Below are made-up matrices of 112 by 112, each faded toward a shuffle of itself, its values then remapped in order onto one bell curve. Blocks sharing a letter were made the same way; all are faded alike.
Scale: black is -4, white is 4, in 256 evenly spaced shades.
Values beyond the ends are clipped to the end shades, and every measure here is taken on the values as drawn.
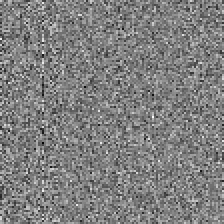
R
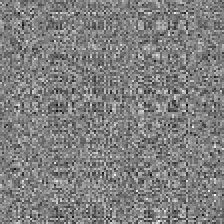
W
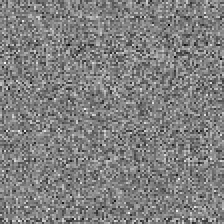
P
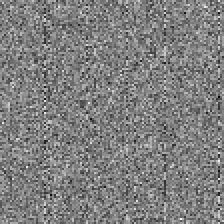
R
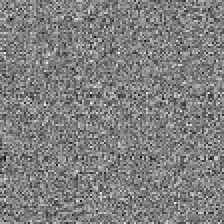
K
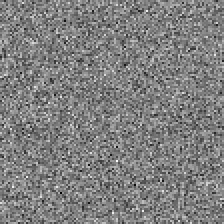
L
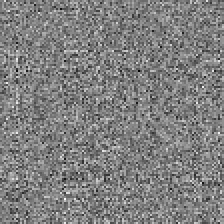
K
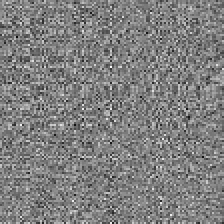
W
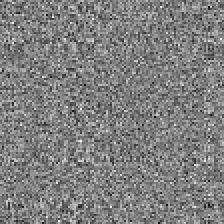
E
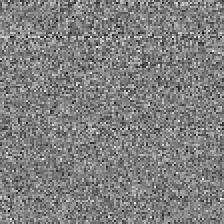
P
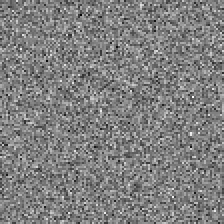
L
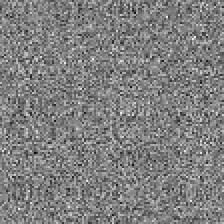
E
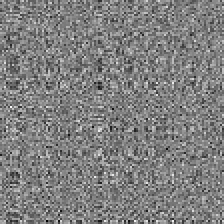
W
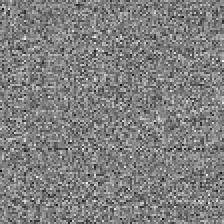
K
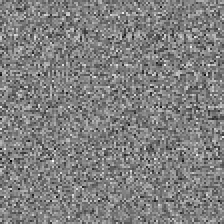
P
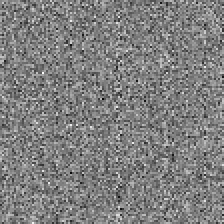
R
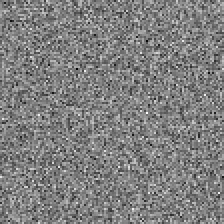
L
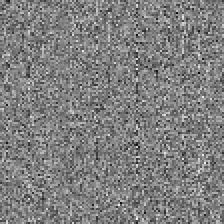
R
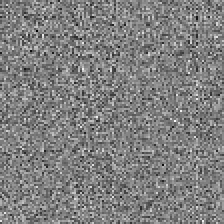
K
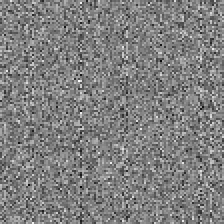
R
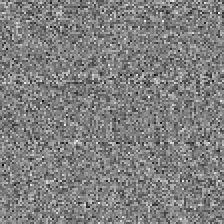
P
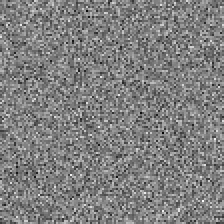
L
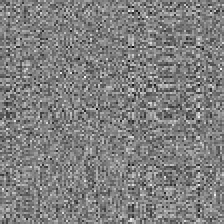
W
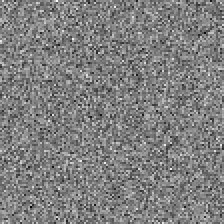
L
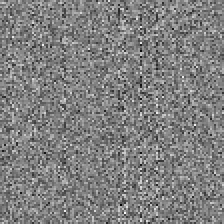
R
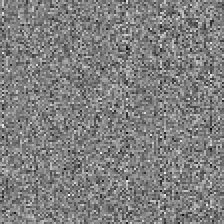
R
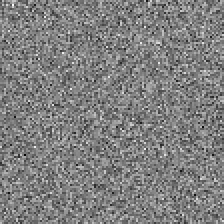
L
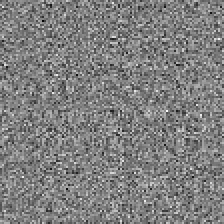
E
